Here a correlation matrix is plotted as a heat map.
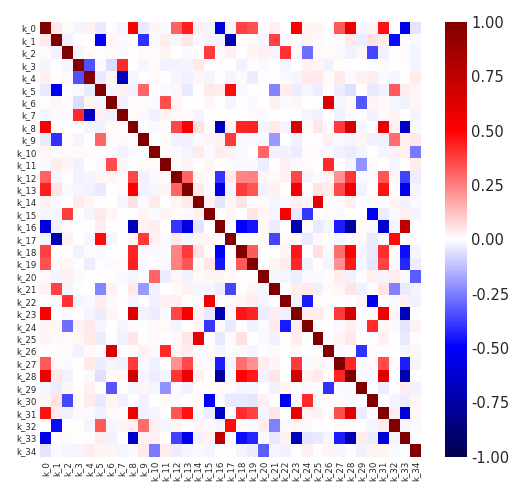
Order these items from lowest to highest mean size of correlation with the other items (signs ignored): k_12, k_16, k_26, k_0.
k_26, k_12, k_0, k_16
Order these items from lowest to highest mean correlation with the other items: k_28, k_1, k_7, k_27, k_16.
k_16, k_1, k_7, k_27, k_28
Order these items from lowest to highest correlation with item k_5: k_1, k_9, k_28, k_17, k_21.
k_1, k_21, k_28, k_9, k_17
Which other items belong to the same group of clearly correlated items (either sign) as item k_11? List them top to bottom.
k_6, k_26, k_29
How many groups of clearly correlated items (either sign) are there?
7
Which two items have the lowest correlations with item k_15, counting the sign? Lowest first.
k_30, k_24
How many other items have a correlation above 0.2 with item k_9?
3
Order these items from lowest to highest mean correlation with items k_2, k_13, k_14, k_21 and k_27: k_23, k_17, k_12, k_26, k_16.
k_16, k_17, k_26, k_12, k_23
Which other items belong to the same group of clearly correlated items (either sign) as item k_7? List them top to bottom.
k_3, k_4
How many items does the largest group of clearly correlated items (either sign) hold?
12
